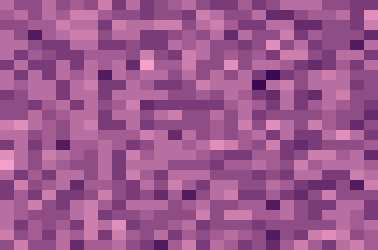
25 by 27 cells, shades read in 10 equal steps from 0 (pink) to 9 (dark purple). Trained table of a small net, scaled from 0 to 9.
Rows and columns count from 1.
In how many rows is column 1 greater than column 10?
5
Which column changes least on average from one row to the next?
7
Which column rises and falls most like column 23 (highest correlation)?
1
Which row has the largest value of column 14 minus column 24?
20
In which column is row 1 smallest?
8
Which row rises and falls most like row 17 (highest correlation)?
16
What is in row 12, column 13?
2
